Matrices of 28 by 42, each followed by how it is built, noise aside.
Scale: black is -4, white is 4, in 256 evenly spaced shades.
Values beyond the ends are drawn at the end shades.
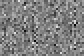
uneven columns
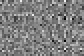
low rank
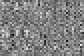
low rank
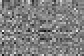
low rank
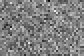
Toeplitz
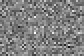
low rank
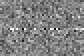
uneven rows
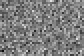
noise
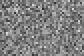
noise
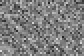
Toeplitz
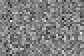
low rank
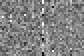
uneven columns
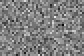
noise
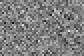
Toeplitz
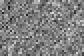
Hankel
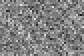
Toeplitz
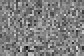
low rank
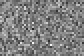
noise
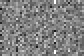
uneven columns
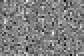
uneven columns
